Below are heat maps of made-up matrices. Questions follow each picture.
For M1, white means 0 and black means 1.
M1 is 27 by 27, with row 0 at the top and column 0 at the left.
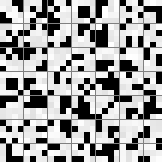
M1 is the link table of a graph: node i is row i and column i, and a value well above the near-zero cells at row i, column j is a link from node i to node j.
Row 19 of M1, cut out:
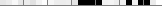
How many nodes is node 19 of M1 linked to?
7
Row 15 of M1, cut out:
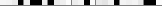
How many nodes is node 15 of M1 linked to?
8
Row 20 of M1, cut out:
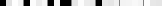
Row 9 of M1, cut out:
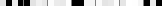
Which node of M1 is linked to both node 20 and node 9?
node 4
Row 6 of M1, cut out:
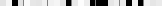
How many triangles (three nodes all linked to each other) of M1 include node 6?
6
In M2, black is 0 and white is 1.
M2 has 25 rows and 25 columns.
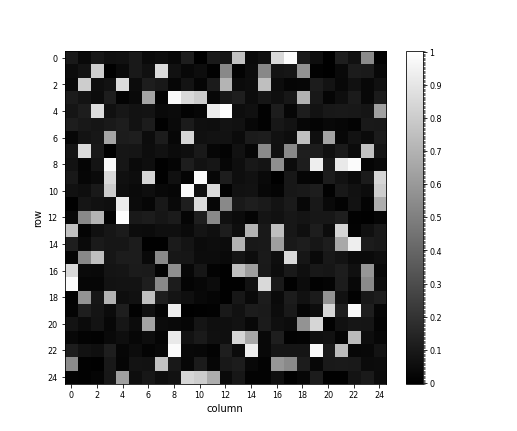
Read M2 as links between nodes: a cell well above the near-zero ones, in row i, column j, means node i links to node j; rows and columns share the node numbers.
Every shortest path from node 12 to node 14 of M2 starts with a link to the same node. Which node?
node 1
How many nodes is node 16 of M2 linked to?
5
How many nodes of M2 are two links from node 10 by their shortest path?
5
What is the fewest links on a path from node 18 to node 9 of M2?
2
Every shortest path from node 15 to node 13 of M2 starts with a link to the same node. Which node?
node 17
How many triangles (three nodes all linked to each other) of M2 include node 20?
1
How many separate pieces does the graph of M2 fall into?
2
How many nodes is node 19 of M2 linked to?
3
